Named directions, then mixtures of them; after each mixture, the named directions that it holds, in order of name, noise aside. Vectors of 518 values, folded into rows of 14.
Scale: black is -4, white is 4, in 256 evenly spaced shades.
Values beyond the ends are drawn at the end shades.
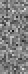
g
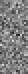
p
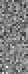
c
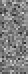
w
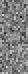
c, g.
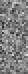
p, w.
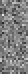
w.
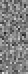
c, g.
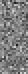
g, w.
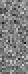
g, w.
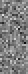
c, g, w.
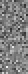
c.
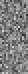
c, g.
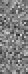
p.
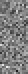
c, p.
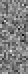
c, g, p.
